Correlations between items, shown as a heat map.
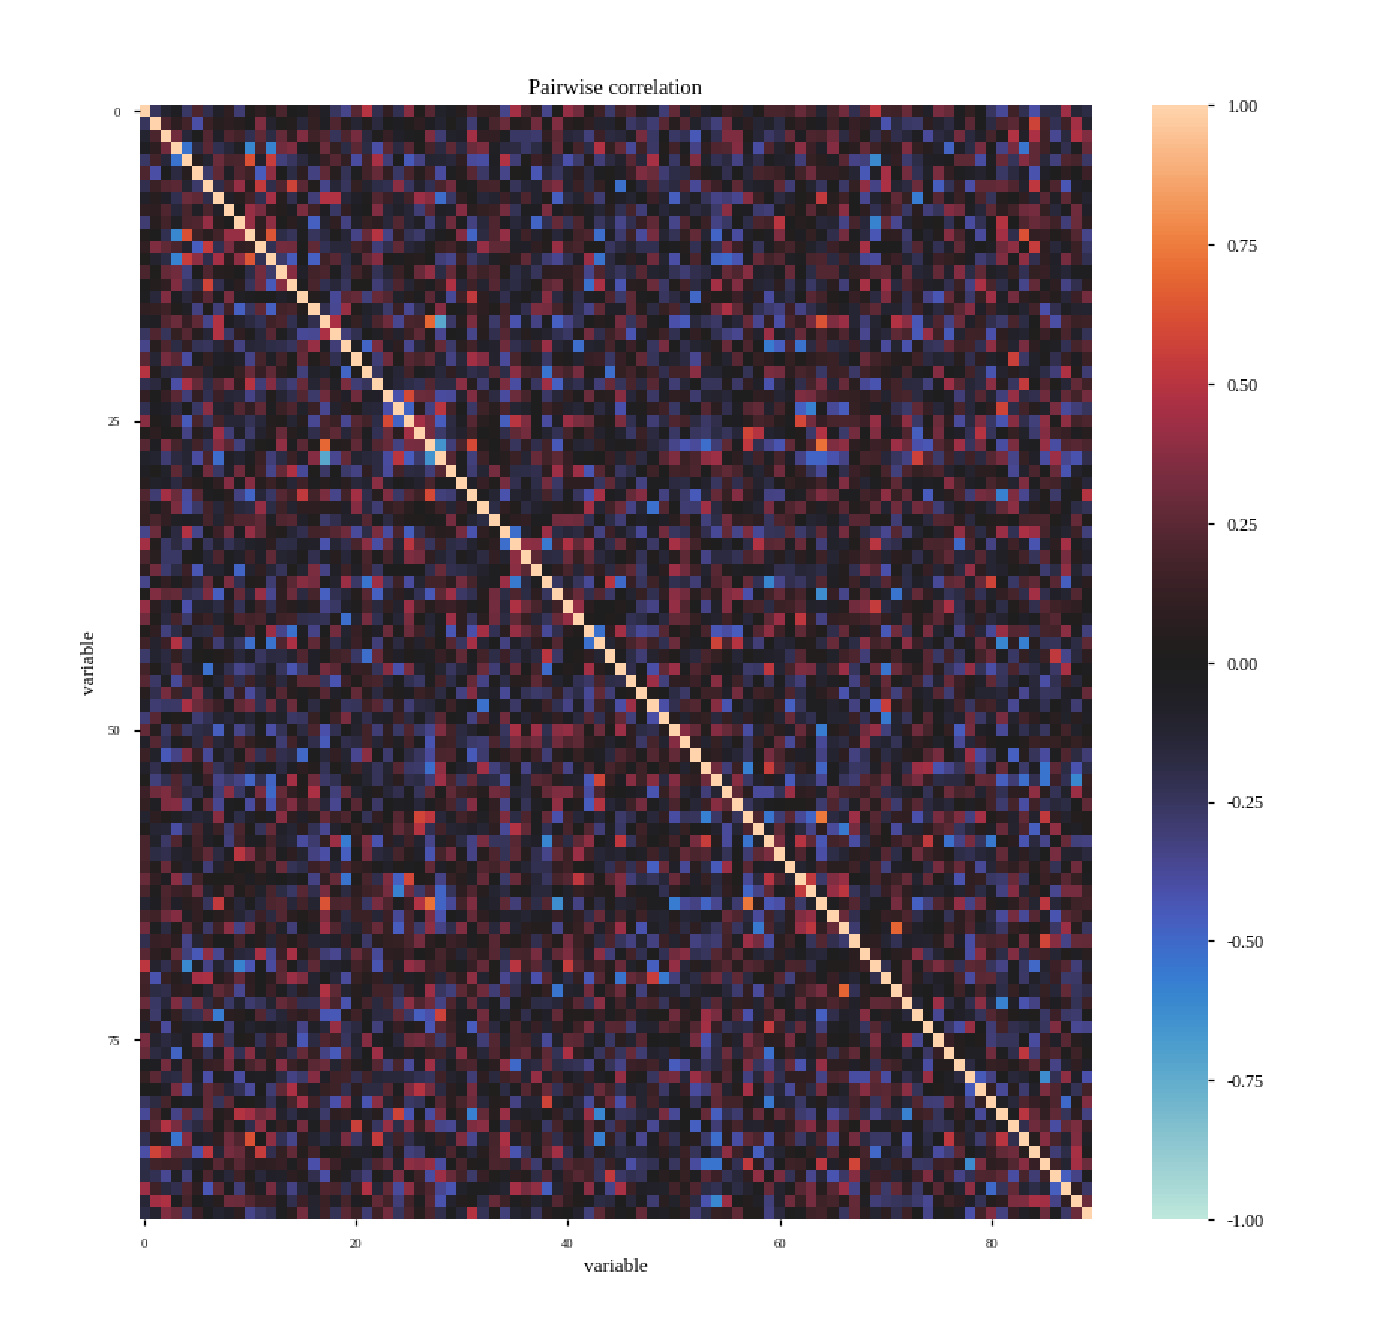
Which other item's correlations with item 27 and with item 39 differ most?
64
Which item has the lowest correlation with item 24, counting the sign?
63
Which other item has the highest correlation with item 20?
82
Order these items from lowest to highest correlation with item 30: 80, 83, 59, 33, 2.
59, 2, 33, 80, 83
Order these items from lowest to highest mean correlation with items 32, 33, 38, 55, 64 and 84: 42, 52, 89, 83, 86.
52, 42, 86, 89, 83
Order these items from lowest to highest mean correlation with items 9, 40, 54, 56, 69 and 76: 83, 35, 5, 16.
83, 5, 16, 35
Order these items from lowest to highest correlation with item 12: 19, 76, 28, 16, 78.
16, 28, 19, 78, 76
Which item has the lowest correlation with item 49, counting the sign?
70
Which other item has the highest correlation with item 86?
44
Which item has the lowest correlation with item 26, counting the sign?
73
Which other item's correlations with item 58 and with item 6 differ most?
84
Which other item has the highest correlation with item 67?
85
